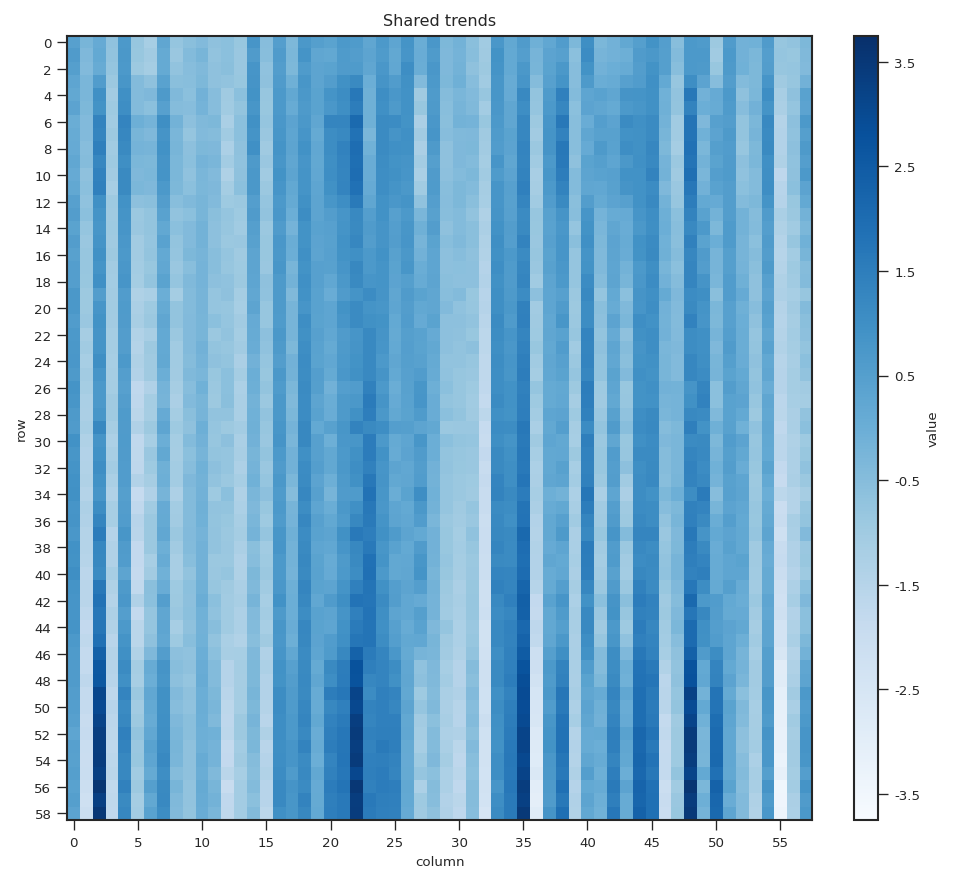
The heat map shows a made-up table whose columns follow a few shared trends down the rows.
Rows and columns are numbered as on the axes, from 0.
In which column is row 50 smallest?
55
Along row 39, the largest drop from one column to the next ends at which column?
36
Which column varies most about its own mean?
2
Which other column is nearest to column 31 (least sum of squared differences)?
11
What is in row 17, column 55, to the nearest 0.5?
-1.5
